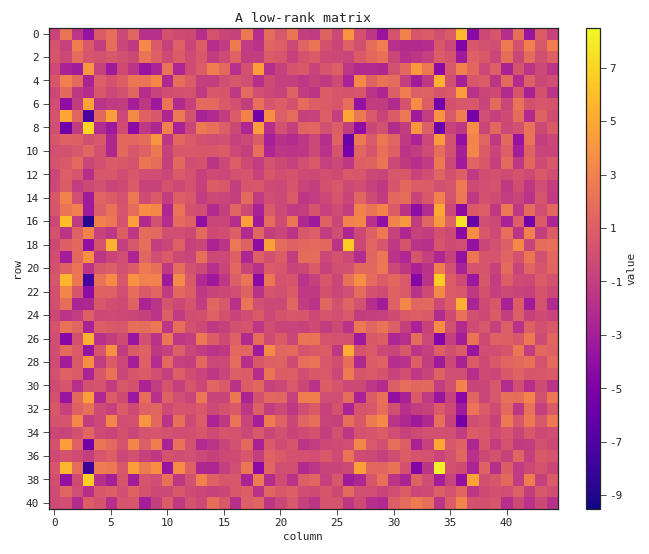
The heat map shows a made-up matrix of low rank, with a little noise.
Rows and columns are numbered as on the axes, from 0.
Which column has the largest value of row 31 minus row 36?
3
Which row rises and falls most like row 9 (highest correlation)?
10
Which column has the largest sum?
34
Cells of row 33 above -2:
39
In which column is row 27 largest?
26
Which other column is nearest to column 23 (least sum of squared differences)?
44
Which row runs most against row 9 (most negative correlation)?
36
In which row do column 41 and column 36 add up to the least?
9
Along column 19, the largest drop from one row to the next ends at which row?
8
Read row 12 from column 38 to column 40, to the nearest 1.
0 0 0
